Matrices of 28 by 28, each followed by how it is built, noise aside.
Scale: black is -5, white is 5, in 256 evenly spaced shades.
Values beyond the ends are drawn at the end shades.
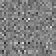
low rank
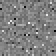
sparse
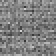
blocks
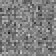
blocks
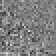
lower triangular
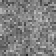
smooth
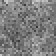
smooth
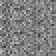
repeating rows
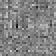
low rank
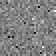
sparse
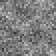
smooth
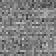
blocks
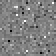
sparse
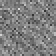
Toeplitz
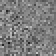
lower triangular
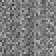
repeating rows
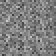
repeating rows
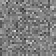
repeating rows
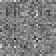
low rank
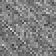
Toeplitz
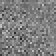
lower triangular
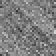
Toeplitz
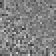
lower triangular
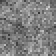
smooth
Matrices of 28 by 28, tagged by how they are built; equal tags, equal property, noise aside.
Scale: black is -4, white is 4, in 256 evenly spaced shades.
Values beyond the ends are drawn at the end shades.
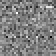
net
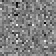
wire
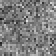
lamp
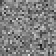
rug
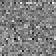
net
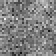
lamp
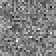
rug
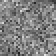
lamp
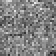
lamp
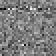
net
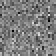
wire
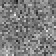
lamp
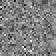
wire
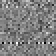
net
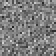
rug
